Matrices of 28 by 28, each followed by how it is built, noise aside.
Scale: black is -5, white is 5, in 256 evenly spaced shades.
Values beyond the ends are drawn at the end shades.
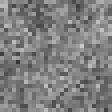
smooth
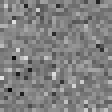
sparse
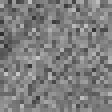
Hankel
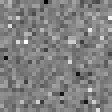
sparse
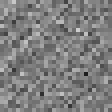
Hankel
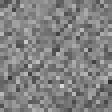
Hankel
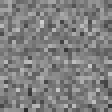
repeating columns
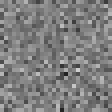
low rank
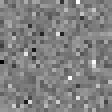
sparse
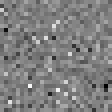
sparse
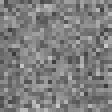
blocks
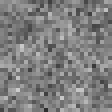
smooth
